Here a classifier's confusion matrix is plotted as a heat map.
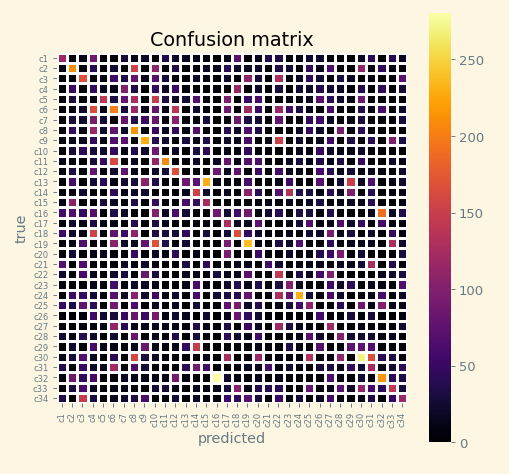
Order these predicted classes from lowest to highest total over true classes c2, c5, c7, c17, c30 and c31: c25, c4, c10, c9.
c9, c4, c25, c10
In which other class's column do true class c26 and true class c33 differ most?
c30
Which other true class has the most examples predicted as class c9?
c13
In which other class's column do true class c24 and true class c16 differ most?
c32
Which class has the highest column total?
c8
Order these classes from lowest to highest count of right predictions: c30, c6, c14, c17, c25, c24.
c25, c17, c14, c6, c24, c30
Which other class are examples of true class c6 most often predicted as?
c4
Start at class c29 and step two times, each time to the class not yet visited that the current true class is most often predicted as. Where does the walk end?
c23
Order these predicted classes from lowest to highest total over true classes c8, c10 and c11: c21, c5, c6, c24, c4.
c21, c24, c5, c4, c6
